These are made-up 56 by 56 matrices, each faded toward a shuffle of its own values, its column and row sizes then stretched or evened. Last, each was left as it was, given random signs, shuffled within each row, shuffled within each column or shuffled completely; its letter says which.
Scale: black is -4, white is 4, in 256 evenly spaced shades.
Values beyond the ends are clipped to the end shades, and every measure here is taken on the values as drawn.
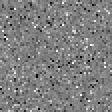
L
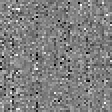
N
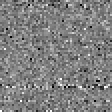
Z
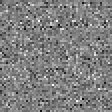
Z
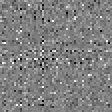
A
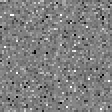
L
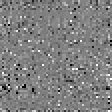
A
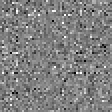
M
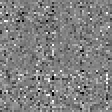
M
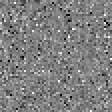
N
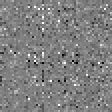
M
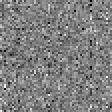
N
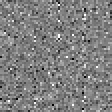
N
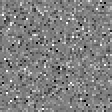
L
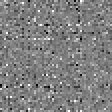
M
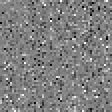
N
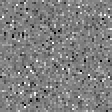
L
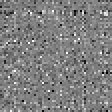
A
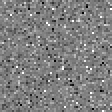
L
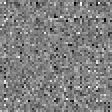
A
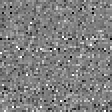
Z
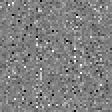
N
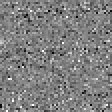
Z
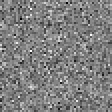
N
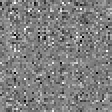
A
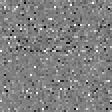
Z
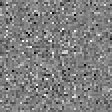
M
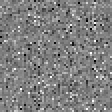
N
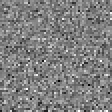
Z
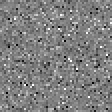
L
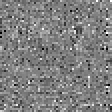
A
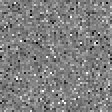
L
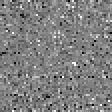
Z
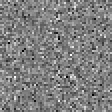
N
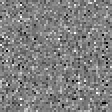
N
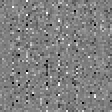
N
